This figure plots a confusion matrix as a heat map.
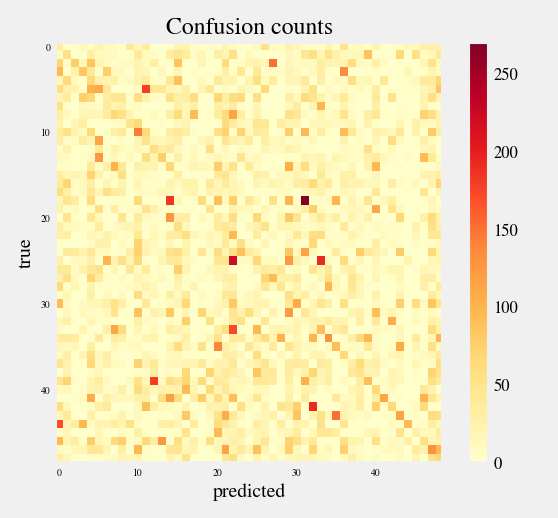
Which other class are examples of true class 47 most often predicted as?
21
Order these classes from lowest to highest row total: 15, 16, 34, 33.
15, 16, 33, 34
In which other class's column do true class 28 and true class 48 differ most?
34
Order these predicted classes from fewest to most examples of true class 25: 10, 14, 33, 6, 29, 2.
2, 14, 10, 6, 29, 33
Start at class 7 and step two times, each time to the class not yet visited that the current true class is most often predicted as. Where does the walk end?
22
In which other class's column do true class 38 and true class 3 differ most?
36
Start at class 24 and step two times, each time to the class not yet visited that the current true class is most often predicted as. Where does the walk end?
29
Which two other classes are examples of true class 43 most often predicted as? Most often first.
35, 21
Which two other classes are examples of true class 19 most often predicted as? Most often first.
40, 32
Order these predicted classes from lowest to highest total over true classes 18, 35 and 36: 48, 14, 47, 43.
48, 47, 43, 14
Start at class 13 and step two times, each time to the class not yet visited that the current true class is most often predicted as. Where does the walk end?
11
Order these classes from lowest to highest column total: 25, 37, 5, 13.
13, 37, 5, 25
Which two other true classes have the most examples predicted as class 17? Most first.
8, 6
